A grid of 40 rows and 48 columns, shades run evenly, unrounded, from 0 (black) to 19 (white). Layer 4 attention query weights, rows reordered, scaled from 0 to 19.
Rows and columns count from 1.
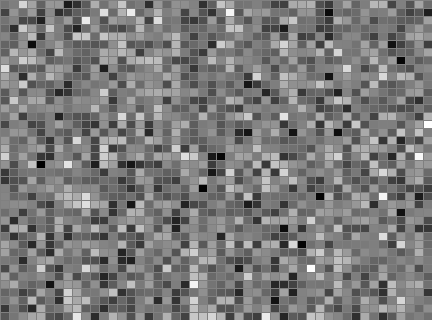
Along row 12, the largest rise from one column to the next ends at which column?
39
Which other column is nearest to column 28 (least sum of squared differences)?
17
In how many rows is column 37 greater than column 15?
21
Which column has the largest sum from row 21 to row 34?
22
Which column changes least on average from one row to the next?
46
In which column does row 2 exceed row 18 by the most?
15
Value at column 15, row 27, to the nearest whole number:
13
